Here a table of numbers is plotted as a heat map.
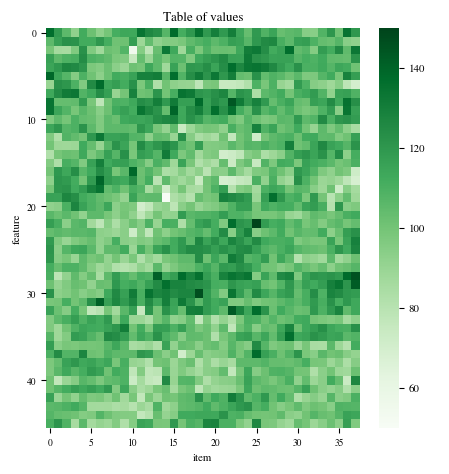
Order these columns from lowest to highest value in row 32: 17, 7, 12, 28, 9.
7, 9, 28, 12, 17
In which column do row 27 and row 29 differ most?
14
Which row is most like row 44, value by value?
21
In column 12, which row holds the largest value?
30
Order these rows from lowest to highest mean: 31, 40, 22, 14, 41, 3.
40, 41, 14, 22, 3, 31
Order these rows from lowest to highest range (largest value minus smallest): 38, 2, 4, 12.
38, 4, 12, 2
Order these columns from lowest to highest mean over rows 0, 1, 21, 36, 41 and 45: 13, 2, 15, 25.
13, 15, 2, 25
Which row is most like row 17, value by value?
6
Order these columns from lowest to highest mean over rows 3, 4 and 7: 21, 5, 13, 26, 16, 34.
34, 5, 13, 16, 26, 21
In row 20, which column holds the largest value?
3
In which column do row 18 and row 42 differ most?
22
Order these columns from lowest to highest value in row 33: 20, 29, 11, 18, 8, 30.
18, 20, 11, 8, 29, 30
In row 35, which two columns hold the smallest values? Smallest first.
20, 1
